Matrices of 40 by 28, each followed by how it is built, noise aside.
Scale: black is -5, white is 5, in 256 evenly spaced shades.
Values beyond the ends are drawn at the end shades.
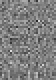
low rank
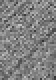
Hankel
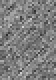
Hankel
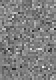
uneven rows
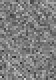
Toeplitz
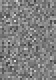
repeating rows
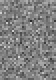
repeating columns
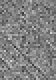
Toeplitz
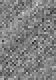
Hankel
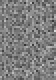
repeating rows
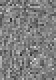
blocks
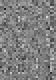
low rank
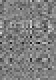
low rank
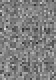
blocks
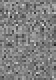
low rank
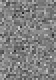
repeating rows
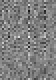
low rank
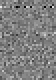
uneven rows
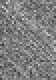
Toeplitz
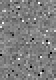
sparse
